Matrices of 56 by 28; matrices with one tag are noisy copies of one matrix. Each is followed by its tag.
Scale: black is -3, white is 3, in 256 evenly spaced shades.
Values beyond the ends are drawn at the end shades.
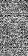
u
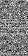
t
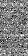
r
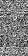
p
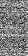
r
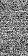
t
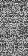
u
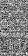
t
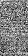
t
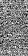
p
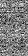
r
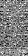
p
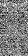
r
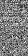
u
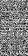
t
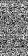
r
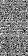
t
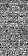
u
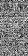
u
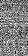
u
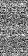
r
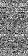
r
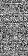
u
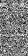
r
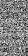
t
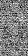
u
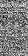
r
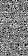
u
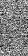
p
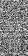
t
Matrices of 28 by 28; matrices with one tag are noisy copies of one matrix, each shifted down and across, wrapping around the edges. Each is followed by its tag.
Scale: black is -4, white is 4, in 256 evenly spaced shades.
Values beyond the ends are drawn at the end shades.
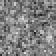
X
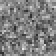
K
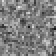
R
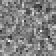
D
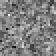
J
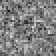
K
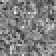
K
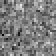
X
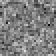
J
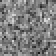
X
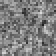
J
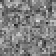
K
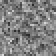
D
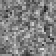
J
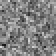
D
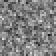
K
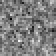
K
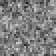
K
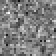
R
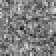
X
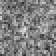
X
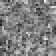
J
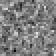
D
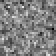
D
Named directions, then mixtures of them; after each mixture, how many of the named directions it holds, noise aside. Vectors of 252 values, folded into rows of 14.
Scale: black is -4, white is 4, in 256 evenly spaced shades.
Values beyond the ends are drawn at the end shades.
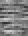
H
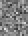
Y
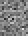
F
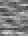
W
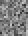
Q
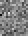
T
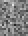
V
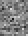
three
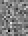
four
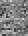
four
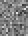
four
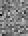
two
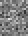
four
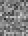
three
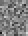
one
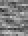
one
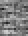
three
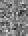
four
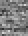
two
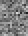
three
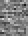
four
